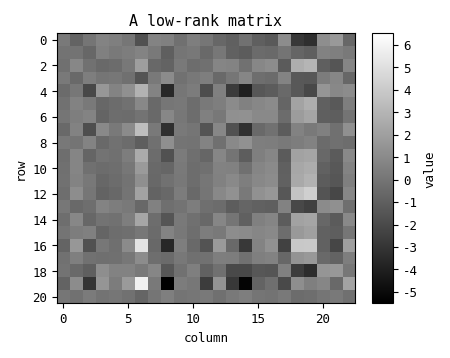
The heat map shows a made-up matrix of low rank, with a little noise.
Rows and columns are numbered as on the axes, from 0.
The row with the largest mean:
12
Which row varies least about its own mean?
20
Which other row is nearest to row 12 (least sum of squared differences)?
2
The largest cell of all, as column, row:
6, 19
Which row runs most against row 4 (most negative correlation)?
8
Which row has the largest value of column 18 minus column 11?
16
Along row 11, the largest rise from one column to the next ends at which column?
18
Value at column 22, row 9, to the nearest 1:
1
